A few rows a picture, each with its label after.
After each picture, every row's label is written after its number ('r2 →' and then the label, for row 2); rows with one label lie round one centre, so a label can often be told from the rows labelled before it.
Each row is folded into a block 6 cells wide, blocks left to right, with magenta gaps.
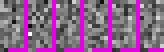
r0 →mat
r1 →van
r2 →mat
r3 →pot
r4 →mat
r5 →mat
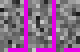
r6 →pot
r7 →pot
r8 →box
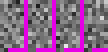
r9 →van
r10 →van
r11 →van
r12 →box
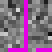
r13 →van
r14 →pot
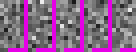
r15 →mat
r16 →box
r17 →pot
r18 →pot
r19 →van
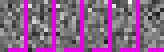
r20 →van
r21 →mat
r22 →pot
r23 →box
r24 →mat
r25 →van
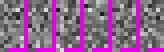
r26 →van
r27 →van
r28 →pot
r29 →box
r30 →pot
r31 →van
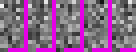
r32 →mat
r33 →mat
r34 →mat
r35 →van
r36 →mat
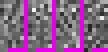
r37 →pot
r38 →box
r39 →van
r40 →box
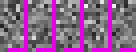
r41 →van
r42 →box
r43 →box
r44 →mat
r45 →mat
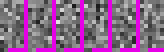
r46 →box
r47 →pot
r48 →box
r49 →mat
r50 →box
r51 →pot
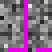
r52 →mat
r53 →mat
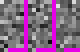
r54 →box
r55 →box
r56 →mat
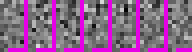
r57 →box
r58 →van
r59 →pot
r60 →mat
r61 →mat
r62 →pot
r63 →pot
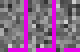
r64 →van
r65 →pot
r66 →mat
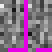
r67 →mat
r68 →mat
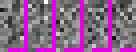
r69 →pot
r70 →mat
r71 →van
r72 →van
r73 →van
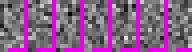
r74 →van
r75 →box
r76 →mat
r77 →pot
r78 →mat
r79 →box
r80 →pot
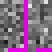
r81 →box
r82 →mat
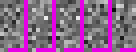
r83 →van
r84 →box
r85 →van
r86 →box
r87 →pot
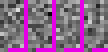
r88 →van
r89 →box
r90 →box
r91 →mat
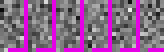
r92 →pot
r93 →mat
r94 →pot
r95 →box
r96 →van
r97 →van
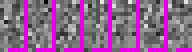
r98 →pot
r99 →van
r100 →mat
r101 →mat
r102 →mat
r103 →pot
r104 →mat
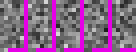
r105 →pot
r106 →mat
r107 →van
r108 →box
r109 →van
